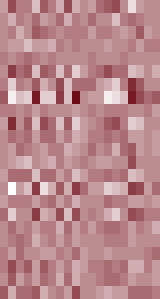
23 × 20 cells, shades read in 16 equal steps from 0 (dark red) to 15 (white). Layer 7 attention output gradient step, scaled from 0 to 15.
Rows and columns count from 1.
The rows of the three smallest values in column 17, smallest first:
8, 7, 15
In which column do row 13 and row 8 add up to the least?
17
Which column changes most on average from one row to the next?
2
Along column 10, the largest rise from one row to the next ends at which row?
9
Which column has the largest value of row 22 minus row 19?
3
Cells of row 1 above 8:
7
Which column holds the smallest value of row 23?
10
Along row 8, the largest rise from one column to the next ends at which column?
6
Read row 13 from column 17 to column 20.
4 8 8 8
